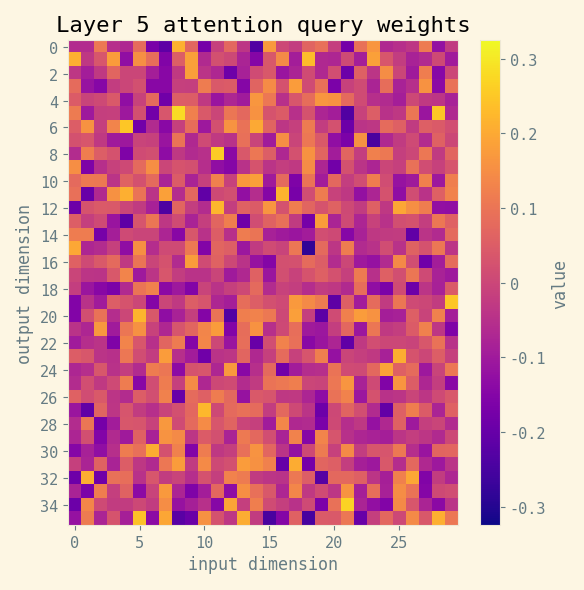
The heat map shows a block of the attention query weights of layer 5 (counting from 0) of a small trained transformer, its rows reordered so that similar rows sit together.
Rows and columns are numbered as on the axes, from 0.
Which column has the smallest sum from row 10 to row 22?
12
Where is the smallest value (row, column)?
15, 18
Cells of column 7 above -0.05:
22
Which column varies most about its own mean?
7
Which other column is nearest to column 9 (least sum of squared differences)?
3
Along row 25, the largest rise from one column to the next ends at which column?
25
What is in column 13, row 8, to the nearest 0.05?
0.05
